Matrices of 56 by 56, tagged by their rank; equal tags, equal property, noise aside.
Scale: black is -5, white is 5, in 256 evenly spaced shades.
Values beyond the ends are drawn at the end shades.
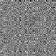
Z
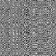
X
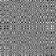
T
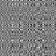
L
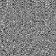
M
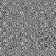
M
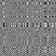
T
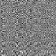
X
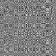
X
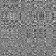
Z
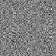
M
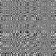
L
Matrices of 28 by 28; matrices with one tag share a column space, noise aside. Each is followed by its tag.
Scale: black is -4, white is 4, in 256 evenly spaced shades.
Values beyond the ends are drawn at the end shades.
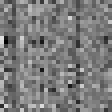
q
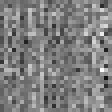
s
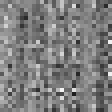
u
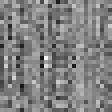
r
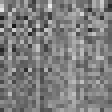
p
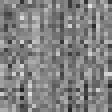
u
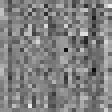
s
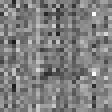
s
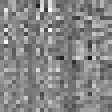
p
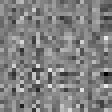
q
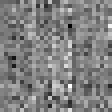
r
